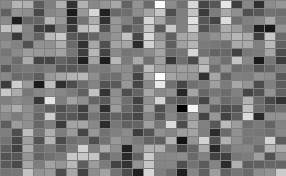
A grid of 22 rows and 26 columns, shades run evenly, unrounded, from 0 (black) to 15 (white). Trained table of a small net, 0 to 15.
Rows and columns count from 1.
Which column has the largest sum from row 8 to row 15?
15
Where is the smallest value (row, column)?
14, 17
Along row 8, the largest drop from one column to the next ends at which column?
10
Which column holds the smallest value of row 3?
2
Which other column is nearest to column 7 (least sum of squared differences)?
24
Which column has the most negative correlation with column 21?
7
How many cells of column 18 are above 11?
6
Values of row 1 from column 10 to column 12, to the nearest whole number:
9 10 6
